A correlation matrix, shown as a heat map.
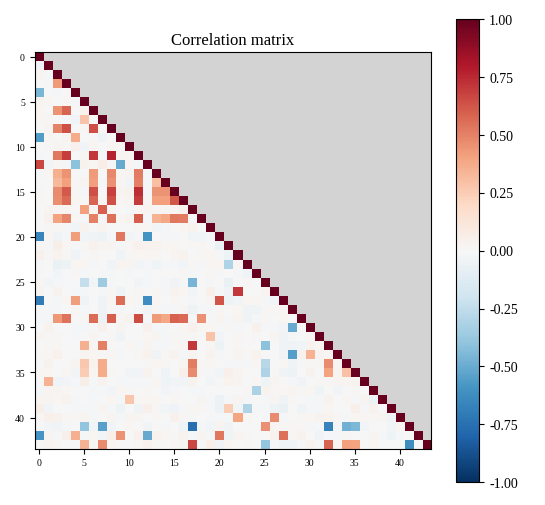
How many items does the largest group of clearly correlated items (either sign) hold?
11
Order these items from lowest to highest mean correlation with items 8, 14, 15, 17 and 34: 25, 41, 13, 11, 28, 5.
41, 25, 28, 5, 13, 11
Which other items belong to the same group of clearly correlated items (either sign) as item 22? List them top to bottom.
26, 40
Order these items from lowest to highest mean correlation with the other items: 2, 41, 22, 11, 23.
41, 23, 22, 2, 11
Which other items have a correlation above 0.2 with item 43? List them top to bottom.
5, 7, 17, 32, 34, 35
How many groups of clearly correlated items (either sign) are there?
10
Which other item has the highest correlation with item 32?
17
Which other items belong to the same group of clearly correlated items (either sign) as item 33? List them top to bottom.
28, 30
